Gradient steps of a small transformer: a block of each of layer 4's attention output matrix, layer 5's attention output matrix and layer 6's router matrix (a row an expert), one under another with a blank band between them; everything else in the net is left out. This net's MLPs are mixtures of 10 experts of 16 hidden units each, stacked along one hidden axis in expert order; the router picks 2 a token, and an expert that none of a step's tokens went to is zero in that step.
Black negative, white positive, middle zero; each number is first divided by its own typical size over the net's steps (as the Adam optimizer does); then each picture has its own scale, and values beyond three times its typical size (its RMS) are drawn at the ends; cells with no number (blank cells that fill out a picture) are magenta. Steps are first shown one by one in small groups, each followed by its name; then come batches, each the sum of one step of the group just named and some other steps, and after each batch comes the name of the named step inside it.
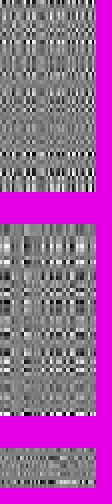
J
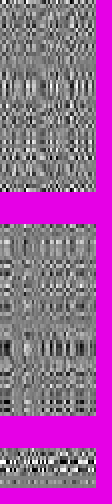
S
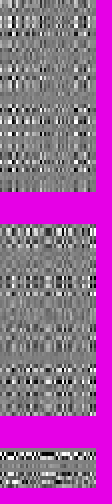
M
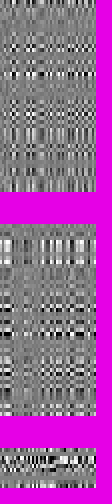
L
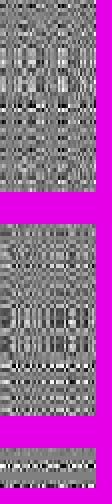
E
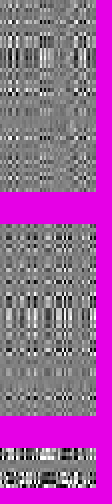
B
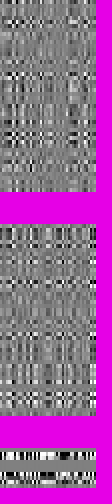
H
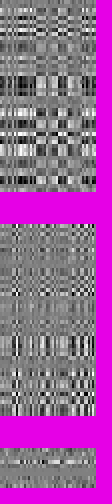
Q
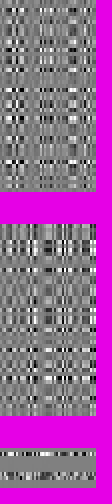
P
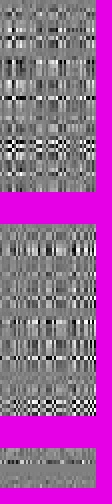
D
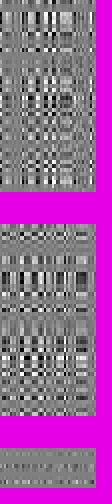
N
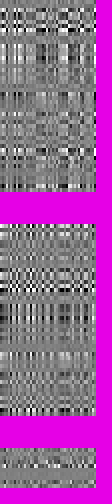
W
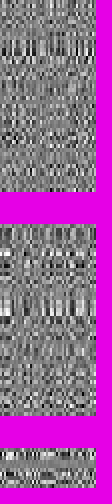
H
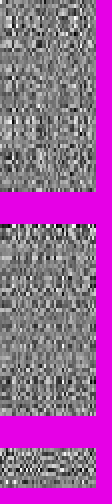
M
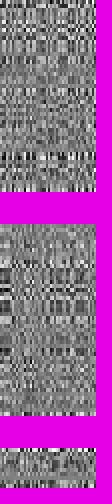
J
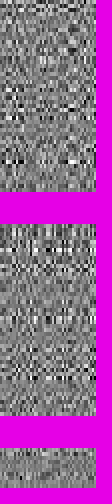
P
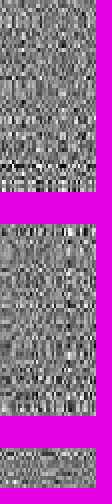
M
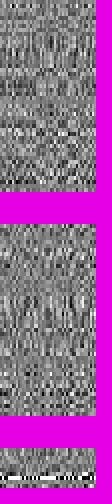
Q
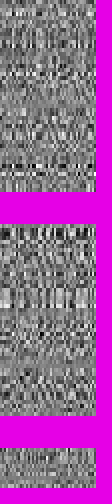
L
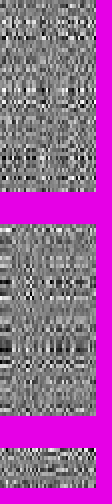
M
